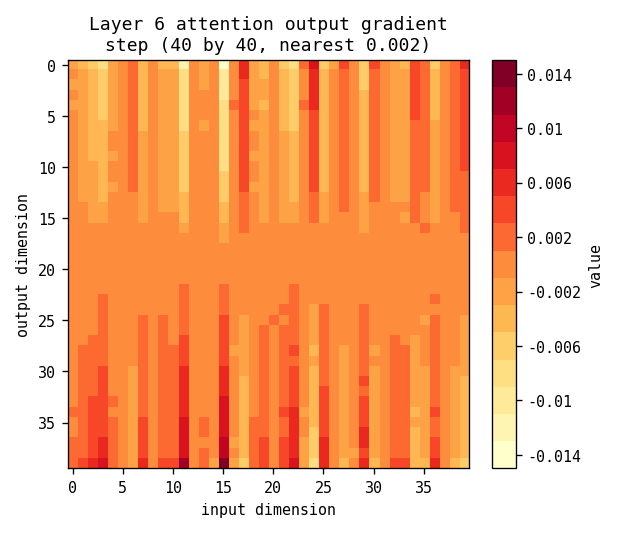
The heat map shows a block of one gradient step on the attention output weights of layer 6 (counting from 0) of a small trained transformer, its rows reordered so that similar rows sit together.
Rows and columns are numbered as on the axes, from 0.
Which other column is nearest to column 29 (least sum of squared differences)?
25
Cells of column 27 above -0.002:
28
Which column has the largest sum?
17
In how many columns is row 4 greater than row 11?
5
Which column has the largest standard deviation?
15
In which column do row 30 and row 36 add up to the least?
24
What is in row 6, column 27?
0.002
